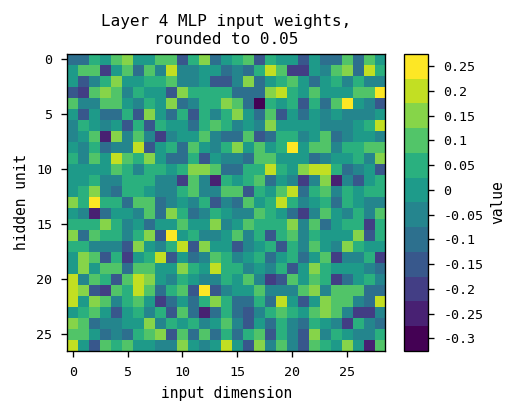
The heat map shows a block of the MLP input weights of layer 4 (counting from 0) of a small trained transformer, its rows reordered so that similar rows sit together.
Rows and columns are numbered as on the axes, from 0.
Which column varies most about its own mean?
28
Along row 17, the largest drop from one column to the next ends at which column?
11
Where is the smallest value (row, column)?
4, 17
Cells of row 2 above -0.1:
24
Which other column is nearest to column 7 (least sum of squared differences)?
0
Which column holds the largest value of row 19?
13
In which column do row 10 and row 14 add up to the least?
2
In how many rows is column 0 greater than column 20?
14
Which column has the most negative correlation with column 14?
16
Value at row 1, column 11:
-0.05
